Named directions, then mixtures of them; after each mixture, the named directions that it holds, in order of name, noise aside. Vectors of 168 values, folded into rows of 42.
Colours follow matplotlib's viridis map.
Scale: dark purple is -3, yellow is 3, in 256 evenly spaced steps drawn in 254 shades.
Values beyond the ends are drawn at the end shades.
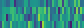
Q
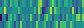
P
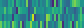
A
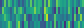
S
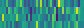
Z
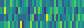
A, P.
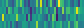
Z.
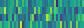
A, P.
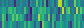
Q, Z.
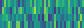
S.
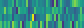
A.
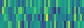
S.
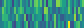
S, Z.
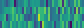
Q.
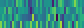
A, Z.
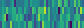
Q.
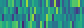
A, Z.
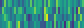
S.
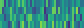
S.
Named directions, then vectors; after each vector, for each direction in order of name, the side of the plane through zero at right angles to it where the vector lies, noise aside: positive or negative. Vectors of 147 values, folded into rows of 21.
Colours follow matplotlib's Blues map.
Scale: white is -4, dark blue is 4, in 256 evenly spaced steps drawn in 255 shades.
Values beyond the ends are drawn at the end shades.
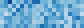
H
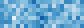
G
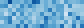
positive, positive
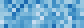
negative, positive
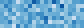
positive, positive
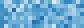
positive, negative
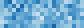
negative, positive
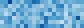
positive, positive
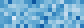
positive, positive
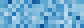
positive, positive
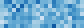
negative, positive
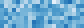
positive, negative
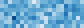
negative, negative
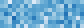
negative, negative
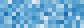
negative, negative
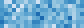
positive, negative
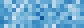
positive, negative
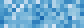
positive, negative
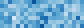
positive, positive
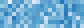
negative, negative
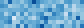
positive, positive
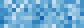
positive, negative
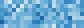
positive, negative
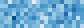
negative, negative
